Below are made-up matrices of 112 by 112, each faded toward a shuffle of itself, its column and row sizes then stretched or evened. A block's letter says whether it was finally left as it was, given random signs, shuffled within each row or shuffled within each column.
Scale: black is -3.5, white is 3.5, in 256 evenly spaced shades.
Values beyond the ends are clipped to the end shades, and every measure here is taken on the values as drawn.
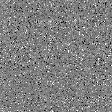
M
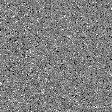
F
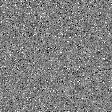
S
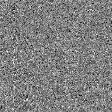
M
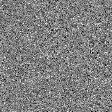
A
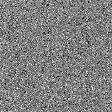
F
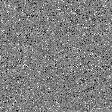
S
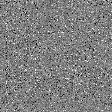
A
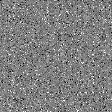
M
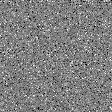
S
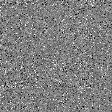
A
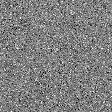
S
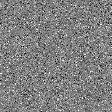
A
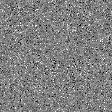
A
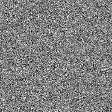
A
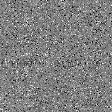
M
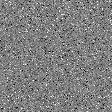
S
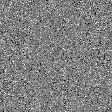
F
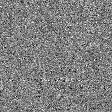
S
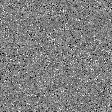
S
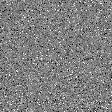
S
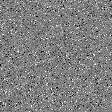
S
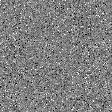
F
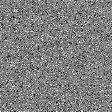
A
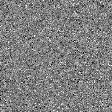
M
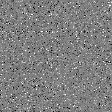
A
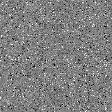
M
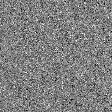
F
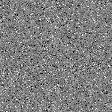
S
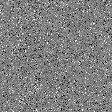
F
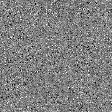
A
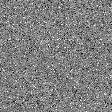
S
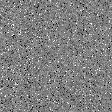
F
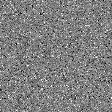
S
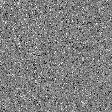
F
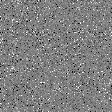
M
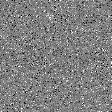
A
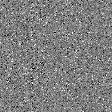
A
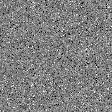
F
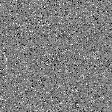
A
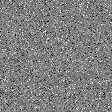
S
